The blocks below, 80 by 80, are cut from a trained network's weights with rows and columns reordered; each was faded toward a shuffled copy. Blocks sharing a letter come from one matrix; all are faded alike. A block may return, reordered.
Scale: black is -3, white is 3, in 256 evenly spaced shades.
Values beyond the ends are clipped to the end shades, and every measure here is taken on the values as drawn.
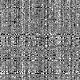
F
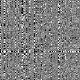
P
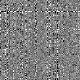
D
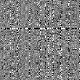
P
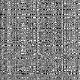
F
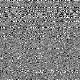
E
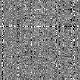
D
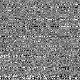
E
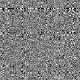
D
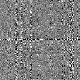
P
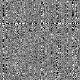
D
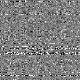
E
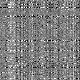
F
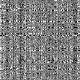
F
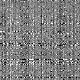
F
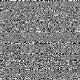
E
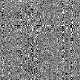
P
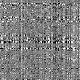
F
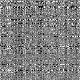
F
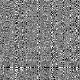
P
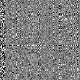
P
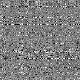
E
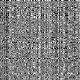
F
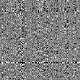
D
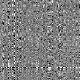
P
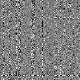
D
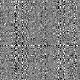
P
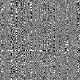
D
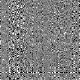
D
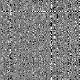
P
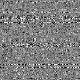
E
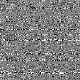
E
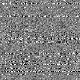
E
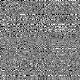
E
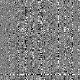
D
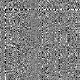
P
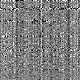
F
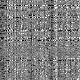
F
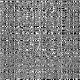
F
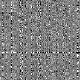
P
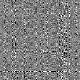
P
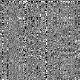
P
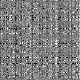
F
